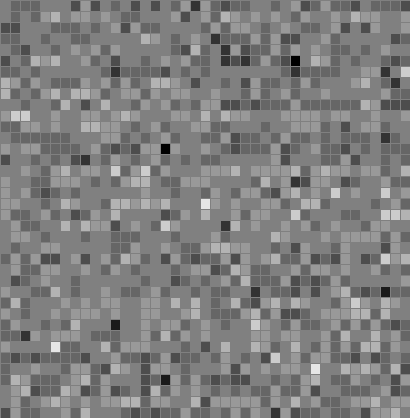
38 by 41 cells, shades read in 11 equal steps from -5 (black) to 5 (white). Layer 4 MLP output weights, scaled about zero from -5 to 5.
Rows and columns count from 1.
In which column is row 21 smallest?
23
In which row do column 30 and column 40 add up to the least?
6
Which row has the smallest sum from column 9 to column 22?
7
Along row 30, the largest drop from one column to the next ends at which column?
12
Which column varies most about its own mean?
30
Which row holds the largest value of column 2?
11
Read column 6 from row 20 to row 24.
-1 0 0 1 -2
